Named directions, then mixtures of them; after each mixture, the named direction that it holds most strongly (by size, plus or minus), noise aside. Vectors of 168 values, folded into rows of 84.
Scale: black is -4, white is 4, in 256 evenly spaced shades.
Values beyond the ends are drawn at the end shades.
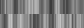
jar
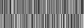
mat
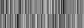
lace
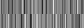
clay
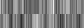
jar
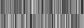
clay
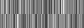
lace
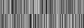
mat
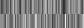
lace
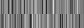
clay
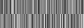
mat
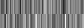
lace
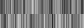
jar
